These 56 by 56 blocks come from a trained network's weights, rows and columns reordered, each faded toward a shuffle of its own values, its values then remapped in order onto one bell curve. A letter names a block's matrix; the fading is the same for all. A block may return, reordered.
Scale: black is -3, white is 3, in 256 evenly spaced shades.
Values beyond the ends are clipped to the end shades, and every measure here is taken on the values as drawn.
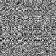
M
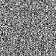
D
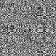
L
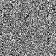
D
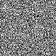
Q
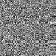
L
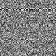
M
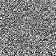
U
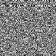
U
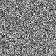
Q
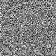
D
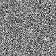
D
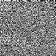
U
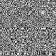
U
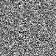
D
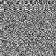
M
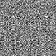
U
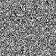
Q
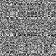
M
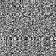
L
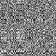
M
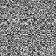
M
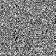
D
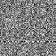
L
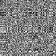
M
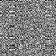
M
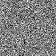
Q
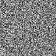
D
